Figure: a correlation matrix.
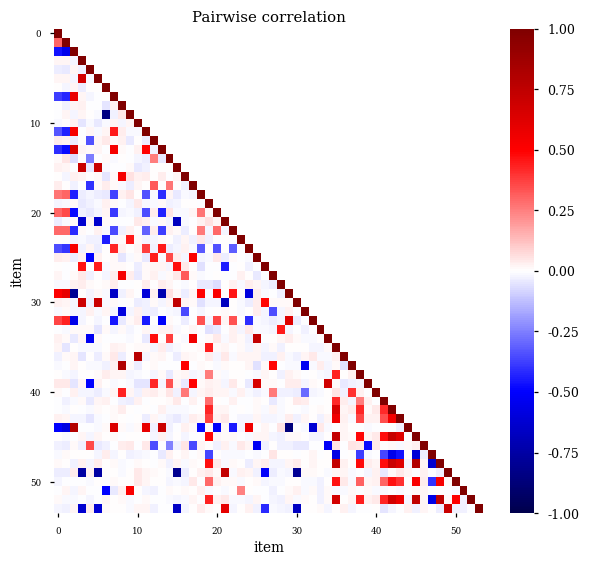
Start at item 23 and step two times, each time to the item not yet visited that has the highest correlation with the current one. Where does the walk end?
51
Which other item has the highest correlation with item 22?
29
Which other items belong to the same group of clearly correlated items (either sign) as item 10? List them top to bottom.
36
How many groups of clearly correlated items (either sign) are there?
8
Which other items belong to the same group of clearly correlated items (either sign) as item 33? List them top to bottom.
28
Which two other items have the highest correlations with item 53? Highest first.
49, 21
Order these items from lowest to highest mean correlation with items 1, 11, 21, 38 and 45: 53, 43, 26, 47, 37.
47, 26, 37, 53, 43
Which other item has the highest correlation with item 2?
44
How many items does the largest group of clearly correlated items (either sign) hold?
13
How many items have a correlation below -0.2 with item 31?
5
